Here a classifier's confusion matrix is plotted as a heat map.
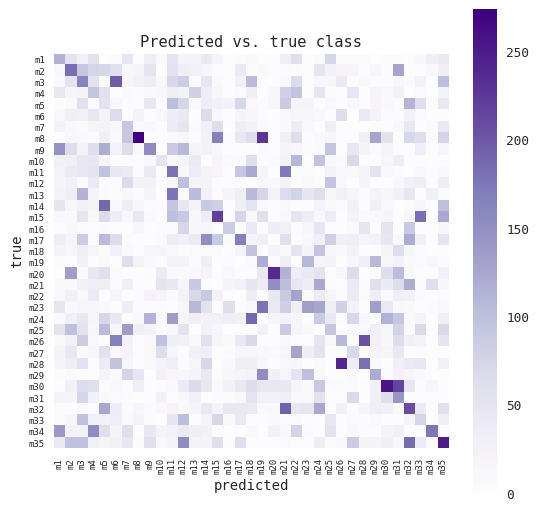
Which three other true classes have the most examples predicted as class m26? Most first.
m28, m23, m6
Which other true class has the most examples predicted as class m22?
m27
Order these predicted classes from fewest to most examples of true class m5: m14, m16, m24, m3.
m24, m16, m14, m3
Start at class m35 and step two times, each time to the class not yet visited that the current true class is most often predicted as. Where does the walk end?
m21
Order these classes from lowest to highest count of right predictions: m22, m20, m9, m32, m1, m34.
m1, m22, m9, m34, m32, m20
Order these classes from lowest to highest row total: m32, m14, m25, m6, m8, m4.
m6, m4, m14, m25, m32, m8
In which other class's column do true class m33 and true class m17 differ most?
m14
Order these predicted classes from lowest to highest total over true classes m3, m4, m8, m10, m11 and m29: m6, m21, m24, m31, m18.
m31, m24, m6, m21, m18
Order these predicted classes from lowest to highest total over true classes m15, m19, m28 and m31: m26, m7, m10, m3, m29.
m10, m7, m29, m3, m26
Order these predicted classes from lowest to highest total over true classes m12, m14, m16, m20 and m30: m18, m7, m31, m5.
m7, m18, m5, m31
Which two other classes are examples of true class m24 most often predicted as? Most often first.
m18, m11
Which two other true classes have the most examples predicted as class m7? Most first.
m25, m8
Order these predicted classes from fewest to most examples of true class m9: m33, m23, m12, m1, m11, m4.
m23, m33, m4, m11, m12, m1
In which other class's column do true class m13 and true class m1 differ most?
m11
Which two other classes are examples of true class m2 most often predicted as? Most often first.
m31, m3
